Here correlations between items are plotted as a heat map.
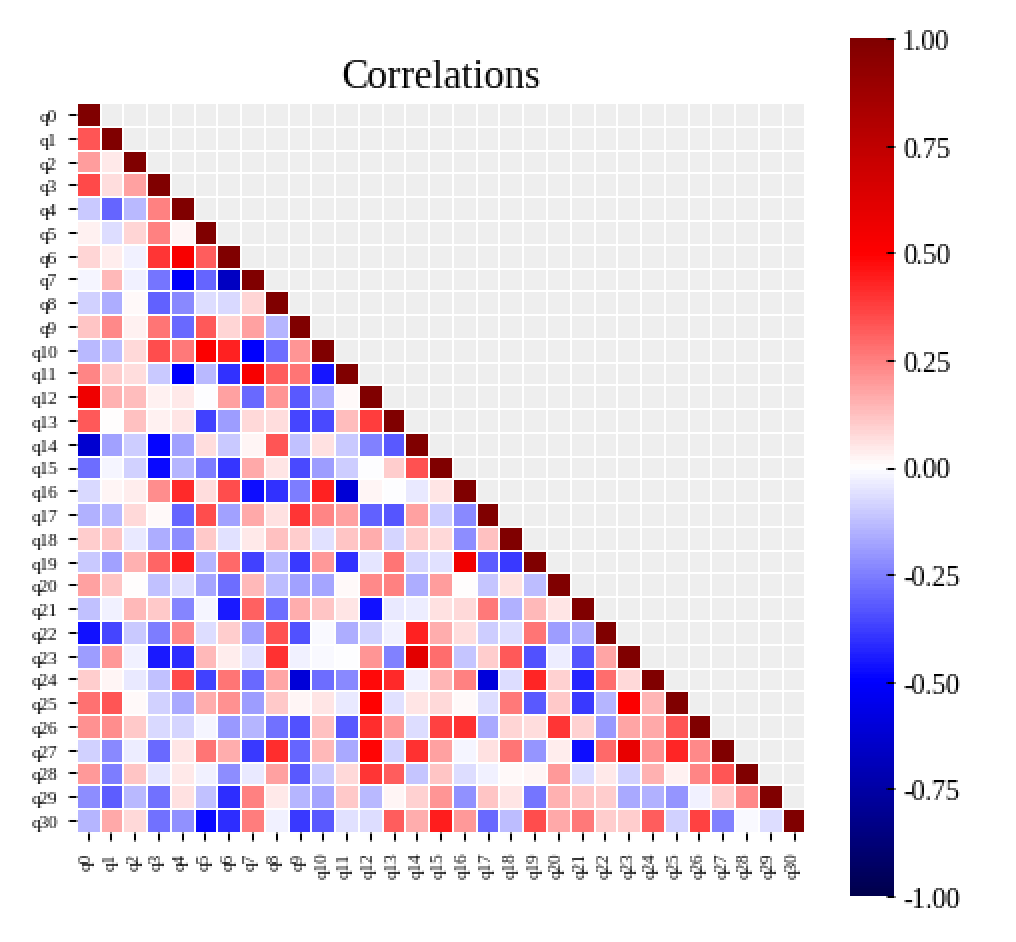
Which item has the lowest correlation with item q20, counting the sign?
q6
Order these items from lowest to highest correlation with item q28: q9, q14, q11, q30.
q9, q14, q30, q11
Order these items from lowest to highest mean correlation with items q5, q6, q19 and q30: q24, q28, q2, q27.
q28, q27, q2, q24
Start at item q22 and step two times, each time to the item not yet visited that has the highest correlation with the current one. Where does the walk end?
q23
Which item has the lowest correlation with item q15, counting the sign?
q3
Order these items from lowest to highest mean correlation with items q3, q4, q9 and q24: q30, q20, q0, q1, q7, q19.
q7, q30, q20, q1, q0, q19
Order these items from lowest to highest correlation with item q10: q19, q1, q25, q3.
q1, q25, q19, q3
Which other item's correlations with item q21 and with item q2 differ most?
q12
